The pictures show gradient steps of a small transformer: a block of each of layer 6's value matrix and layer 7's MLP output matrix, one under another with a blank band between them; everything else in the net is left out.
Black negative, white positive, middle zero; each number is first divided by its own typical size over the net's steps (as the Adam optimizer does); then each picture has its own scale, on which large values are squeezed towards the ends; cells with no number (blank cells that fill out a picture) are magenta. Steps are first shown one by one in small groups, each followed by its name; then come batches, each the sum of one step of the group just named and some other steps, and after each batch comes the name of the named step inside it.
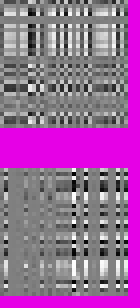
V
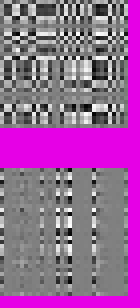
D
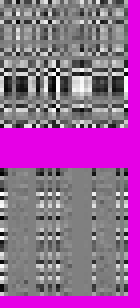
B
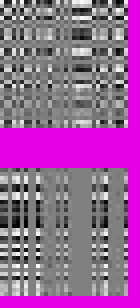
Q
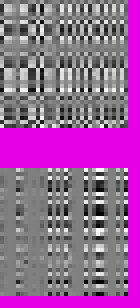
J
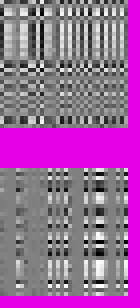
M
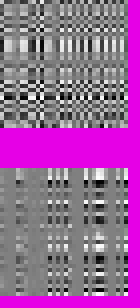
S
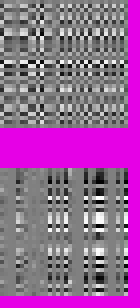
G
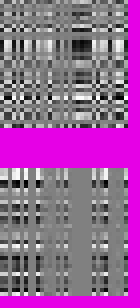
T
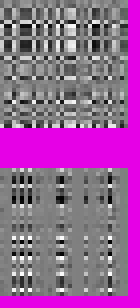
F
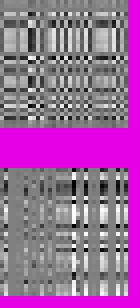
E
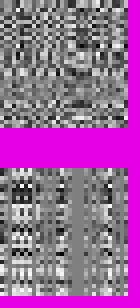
F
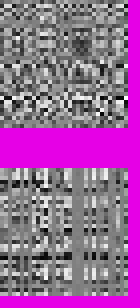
T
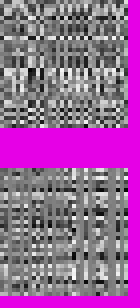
J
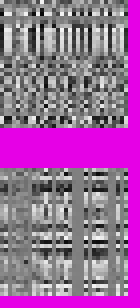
M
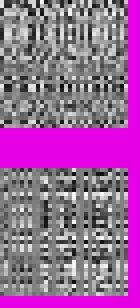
V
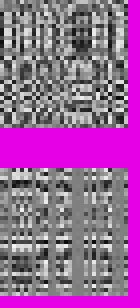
T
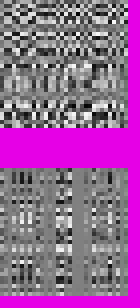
D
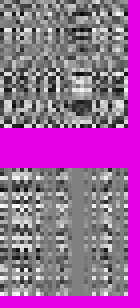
B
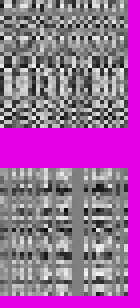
J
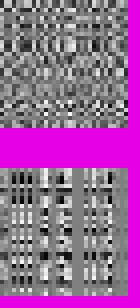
F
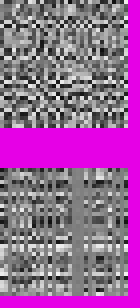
S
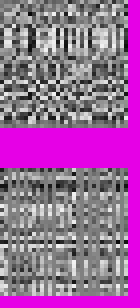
V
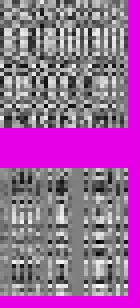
M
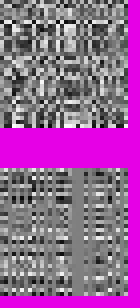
F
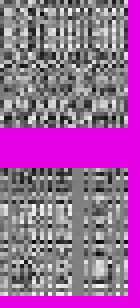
M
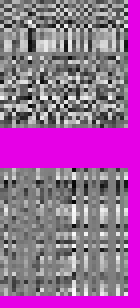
E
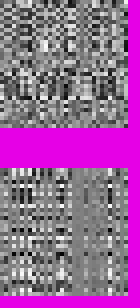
F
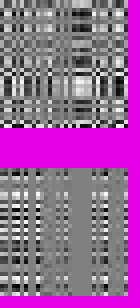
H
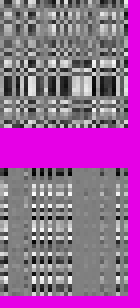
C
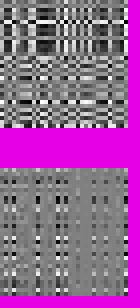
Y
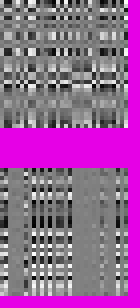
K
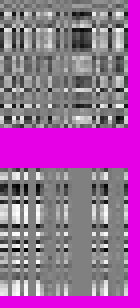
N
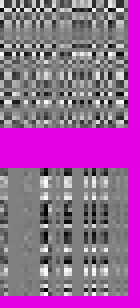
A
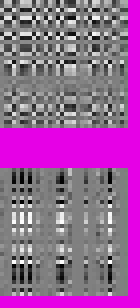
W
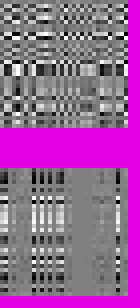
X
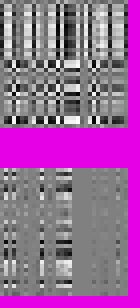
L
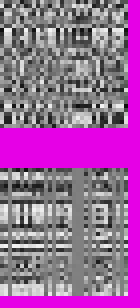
N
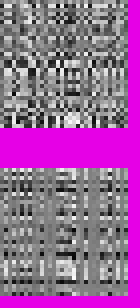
L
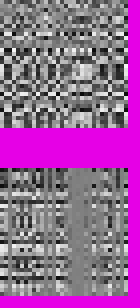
X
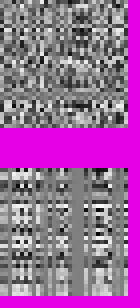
N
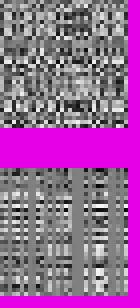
H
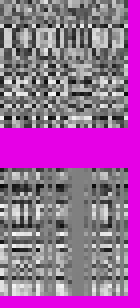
N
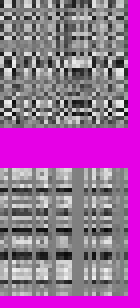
L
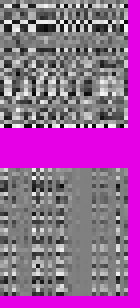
Y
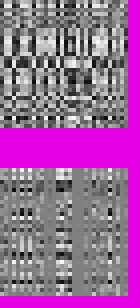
L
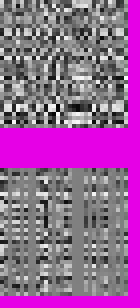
H
